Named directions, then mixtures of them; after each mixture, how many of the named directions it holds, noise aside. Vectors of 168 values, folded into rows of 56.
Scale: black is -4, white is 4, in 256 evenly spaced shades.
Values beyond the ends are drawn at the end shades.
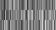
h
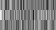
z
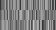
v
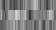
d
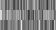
four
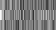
one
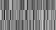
two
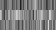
four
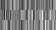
one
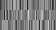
two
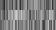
three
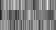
three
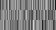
two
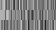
two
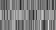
four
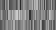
two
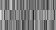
one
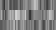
one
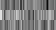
two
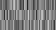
three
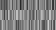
four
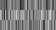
four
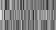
one
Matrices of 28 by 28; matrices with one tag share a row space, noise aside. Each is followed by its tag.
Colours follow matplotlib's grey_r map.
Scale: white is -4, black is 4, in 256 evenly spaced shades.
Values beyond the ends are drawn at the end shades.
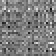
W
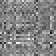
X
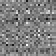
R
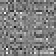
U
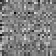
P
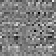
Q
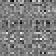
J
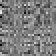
P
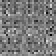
W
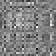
X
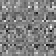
W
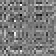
U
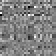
P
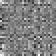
P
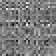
R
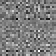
R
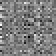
P
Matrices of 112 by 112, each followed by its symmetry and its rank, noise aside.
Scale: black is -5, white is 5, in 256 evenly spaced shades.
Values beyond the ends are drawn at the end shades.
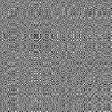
symmetric, rank four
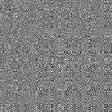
symmetric, rank six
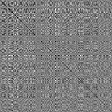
symmetric, rank four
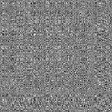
symmetric, rank six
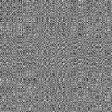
symmetric, rank five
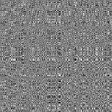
antisymmetric, rank four
